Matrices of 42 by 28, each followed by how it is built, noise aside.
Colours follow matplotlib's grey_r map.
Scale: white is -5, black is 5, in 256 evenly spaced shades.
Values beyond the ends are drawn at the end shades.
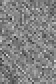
Toeplitz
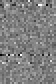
uneven rows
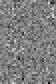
uneven columns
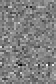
uneven rows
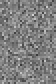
noise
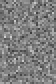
noise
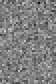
noise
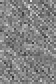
Toeplitz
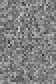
noise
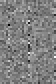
uneven columns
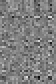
low rank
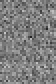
blocks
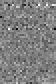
uneven rows
